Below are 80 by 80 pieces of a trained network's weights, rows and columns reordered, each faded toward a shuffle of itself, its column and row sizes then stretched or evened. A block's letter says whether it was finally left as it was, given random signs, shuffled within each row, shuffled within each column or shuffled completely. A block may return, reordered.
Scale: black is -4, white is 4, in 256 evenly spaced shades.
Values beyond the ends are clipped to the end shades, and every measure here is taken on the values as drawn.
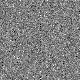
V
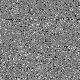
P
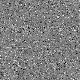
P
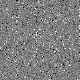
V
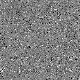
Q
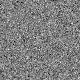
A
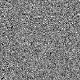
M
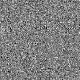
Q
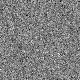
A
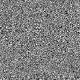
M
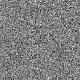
V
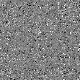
Q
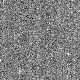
V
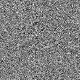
Q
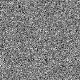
Q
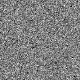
Q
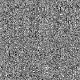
M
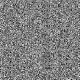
M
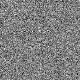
Q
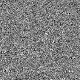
Q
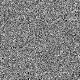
Q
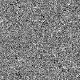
Q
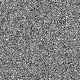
P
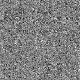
M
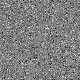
V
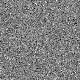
A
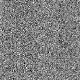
M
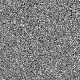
V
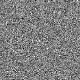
M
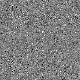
Q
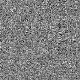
M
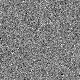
A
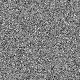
A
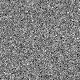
A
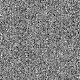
V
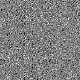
M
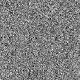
M
